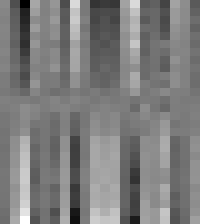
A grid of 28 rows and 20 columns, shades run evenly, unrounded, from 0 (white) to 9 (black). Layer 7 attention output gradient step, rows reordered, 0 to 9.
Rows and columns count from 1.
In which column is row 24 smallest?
3
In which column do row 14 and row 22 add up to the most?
14
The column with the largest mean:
8
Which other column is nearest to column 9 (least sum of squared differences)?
5
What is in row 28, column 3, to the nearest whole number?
0
